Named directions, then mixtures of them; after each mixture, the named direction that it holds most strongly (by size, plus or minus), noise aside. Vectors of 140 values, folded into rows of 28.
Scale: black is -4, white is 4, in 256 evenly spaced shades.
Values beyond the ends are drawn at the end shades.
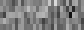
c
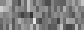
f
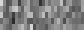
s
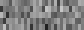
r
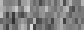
s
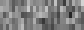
c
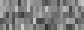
f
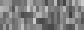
f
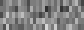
r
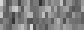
s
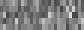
c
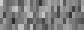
s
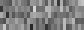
r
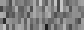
r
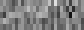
c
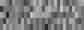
r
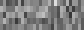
c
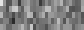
s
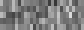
c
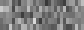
f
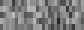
c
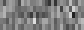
c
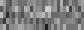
r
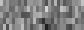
r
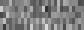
r
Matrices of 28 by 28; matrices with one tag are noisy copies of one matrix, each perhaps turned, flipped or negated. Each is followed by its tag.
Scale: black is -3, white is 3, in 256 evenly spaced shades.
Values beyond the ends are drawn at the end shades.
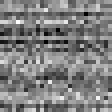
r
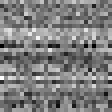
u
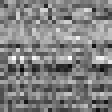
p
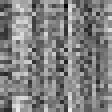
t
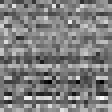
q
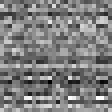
q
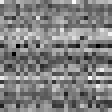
u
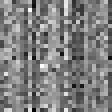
u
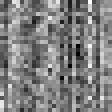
r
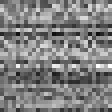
u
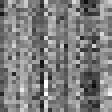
t
